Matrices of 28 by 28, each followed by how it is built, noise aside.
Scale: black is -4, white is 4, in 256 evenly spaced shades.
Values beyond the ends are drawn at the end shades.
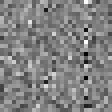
uneven columns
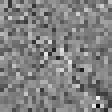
banded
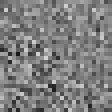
lower triangular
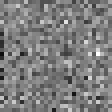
low rank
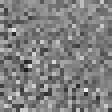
lower triangular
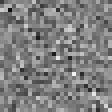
diagonal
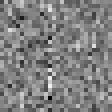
uneven columns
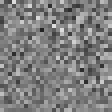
upper triangular
